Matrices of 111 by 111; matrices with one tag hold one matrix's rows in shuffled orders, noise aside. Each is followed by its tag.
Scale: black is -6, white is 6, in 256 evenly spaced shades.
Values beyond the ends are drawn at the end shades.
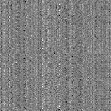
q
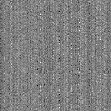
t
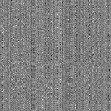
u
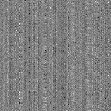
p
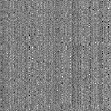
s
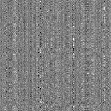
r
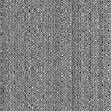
s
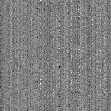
t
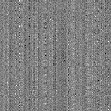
p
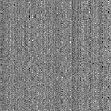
s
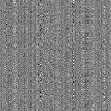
r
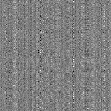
r
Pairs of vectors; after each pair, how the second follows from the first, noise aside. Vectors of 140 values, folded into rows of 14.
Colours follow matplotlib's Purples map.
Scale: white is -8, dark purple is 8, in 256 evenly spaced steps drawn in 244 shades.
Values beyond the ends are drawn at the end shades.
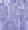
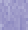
shrunk.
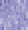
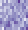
negated, scaled up.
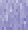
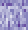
wrapped around, scaled up.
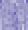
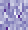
wrapped around, scaled up.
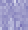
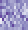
wrapped around, scaled up.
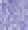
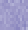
reversed, shrunk.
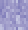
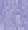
shrunk.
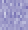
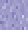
reversed, partly zeroed.
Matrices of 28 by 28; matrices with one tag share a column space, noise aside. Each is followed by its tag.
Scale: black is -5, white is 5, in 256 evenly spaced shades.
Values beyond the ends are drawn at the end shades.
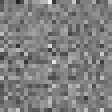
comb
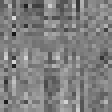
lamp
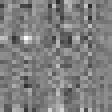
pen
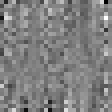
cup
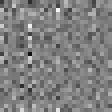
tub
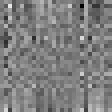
pen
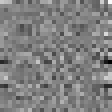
comb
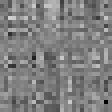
lamp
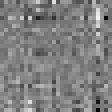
cup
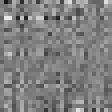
cup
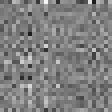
comb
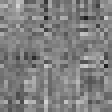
lamp
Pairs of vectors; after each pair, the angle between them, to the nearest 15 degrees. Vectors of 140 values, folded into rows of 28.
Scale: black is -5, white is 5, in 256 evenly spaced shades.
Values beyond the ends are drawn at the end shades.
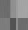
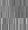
120 degrees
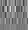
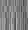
60 degrees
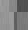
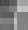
150 degrees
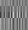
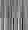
60 degrees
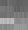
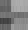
120 degrees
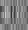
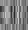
30 degrees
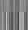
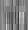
30 degrees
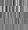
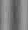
90 degrees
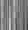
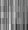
15 degrees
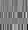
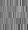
60 degrees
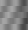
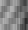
15 degrees
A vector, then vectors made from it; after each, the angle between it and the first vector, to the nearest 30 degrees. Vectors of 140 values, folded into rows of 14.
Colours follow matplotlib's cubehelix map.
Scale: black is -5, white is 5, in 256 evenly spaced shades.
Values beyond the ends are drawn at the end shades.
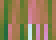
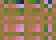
90 degrees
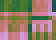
120 degrees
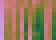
90 degrees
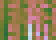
30 degrees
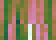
30 degrees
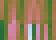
30 degrees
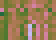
30 degrees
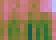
120 degrees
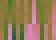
60 degrees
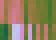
60 degrees
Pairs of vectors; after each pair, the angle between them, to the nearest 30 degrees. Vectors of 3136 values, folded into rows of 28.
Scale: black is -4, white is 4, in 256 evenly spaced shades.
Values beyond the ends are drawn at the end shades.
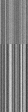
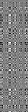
90 degrees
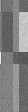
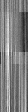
120 degrees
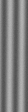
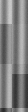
30 degrees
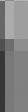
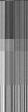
150 degrees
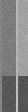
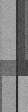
150 degrees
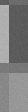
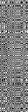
90 degrees
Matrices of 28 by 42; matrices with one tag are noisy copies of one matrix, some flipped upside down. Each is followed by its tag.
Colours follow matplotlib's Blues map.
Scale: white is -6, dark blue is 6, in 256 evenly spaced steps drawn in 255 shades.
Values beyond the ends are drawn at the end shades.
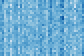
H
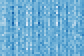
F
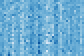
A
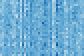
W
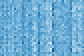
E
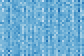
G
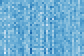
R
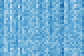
H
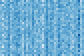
G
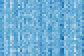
H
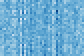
W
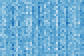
F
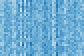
W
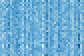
G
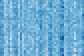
H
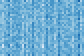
G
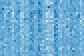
A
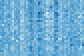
A
